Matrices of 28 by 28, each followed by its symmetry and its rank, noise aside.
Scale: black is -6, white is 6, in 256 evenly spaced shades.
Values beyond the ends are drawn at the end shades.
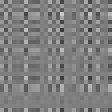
no symmetry, rank one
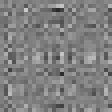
no symmetry, rank three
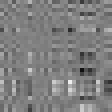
antisymmetric, rank two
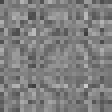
symmetric, rank two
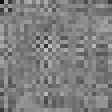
symmetric, rank three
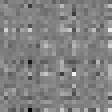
no symmetry, rank three
